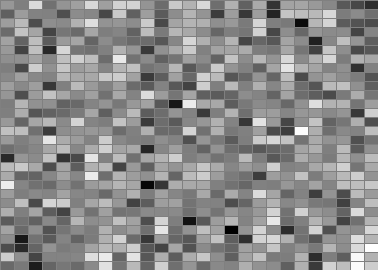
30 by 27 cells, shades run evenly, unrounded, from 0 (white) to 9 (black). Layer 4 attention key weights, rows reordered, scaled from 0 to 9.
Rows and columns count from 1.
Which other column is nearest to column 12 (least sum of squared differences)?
18
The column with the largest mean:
11
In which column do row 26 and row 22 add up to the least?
19
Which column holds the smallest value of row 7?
9
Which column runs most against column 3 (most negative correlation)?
27
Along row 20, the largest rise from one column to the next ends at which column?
8
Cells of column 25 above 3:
21
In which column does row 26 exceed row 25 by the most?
17
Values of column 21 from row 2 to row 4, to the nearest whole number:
2 5 4
